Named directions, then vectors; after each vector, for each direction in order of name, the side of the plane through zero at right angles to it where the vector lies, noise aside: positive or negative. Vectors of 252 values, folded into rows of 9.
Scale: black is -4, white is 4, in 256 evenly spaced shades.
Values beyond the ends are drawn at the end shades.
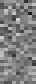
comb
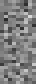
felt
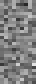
negative, positive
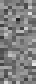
negative, positive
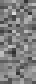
positive, positive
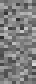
negative, positive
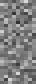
negative, negative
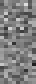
positive, negative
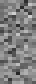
positive, positive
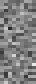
negative, positive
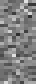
negative, negative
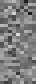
positive, positive
